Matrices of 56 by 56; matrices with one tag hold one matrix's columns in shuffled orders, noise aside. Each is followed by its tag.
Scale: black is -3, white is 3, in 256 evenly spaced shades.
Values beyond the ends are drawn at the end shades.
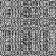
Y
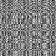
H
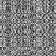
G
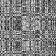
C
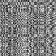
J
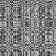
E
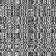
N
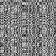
J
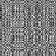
E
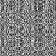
G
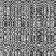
E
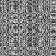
G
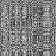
E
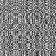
H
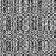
C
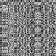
J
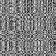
C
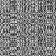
G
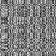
N
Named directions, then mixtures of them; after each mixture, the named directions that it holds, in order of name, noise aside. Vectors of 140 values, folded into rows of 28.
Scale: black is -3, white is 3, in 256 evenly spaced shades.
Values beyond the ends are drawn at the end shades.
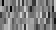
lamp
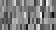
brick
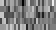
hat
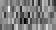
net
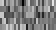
hat.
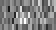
net.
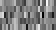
brick, hat, net.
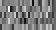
lamp, net.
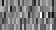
brick, lamp, net.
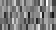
brick, net.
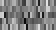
brick, hat, net.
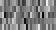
brick, hat, net.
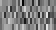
hat, lamp, net.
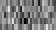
net.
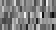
brick.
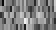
hat, lamp, net.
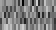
hat, lamp, net.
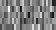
brick, hat, net.
